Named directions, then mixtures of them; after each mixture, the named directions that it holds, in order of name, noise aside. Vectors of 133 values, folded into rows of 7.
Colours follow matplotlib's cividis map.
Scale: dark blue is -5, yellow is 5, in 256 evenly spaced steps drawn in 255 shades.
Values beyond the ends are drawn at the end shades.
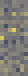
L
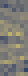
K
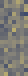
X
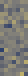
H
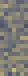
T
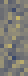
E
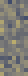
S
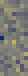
L, S.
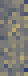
K, X.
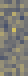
L, S, T.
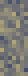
K, S.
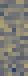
T.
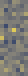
L.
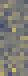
T, X.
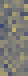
T, X.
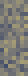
H, L, X.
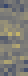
K.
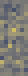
E, K, L.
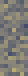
T.
